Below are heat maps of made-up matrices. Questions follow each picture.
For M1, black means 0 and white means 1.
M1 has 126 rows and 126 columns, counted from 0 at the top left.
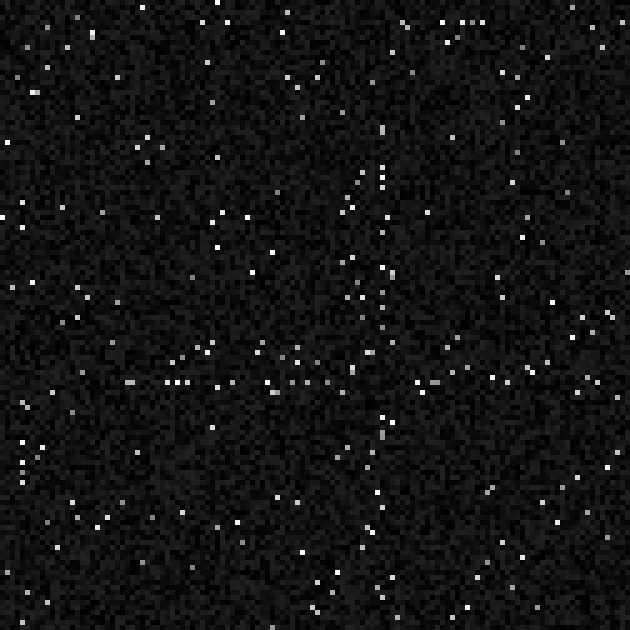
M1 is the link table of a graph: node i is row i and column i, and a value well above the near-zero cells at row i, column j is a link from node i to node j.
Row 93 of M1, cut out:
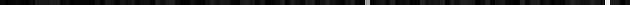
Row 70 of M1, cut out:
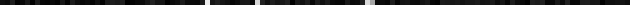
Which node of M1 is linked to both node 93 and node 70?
node 73
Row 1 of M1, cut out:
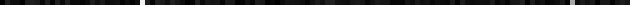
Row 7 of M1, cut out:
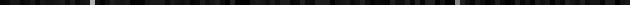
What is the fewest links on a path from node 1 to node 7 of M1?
4
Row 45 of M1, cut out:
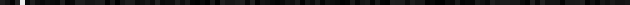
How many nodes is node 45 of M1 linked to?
1
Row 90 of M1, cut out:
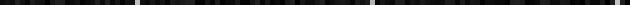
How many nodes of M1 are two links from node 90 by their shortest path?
5
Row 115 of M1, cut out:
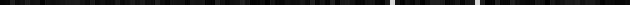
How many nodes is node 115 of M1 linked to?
2
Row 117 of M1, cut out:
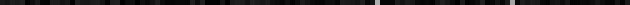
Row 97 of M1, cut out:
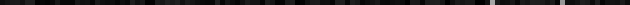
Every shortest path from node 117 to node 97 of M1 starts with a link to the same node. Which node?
node 75
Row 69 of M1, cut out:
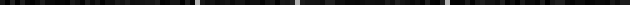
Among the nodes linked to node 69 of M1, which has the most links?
node 59
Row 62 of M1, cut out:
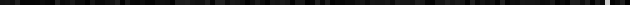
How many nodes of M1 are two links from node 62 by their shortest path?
2
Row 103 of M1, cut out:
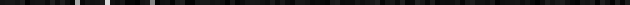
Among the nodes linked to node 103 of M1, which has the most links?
node 15
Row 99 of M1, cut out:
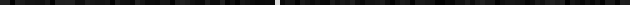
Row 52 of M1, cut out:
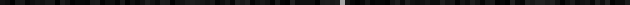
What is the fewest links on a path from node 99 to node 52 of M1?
4
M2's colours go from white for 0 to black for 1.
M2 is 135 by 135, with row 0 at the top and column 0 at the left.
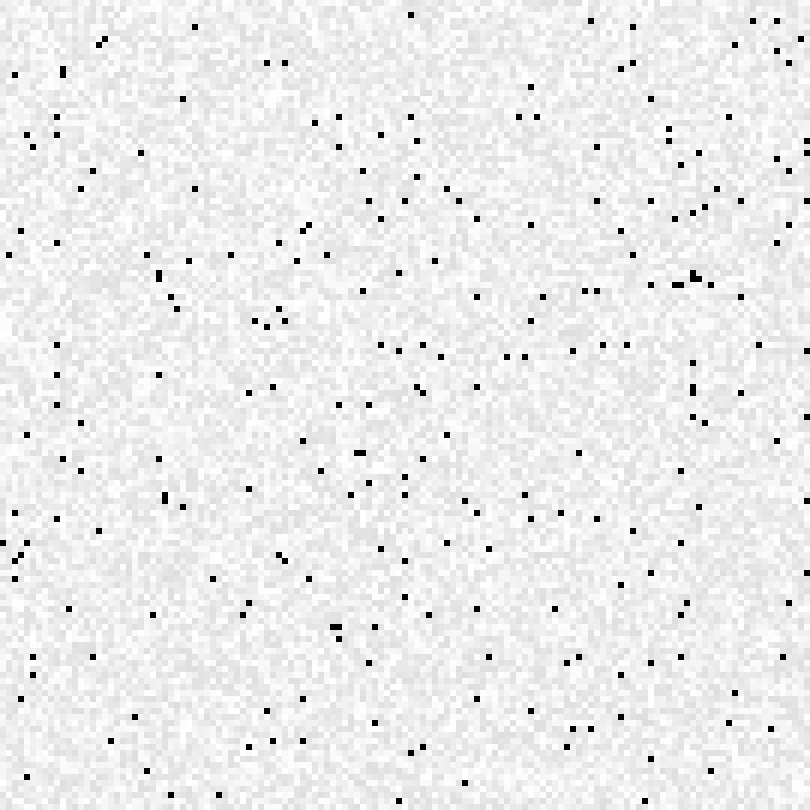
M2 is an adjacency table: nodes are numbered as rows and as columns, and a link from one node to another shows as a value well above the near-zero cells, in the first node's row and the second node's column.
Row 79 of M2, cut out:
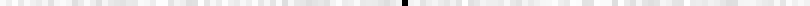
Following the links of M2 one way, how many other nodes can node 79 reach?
4
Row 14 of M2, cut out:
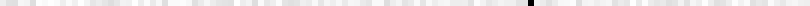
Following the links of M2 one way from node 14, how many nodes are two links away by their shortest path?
2
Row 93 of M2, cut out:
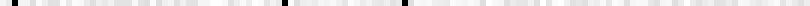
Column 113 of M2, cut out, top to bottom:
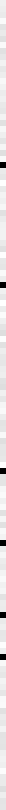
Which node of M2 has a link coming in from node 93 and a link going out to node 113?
node 47
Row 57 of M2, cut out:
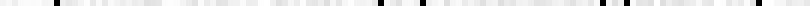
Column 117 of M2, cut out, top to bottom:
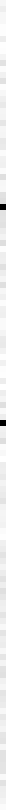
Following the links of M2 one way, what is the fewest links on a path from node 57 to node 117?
2
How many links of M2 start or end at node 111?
2
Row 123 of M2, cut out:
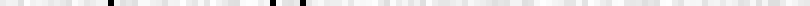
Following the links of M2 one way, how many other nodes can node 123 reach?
11
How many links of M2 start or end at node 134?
7
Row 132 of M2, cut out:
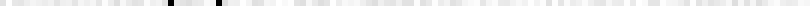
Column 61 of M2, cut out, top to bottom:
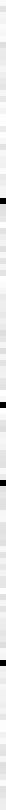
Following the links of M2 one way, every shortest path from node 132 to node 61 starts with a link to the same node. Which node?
node 36
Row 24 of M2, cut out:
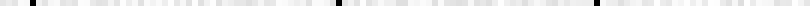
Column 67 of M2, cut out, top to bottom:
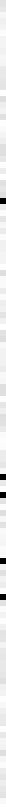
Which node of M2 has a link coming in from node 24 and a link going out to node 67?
node 99
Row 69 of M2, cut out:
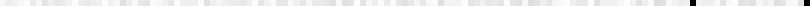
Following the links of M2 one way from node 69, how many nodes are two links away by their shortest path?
1
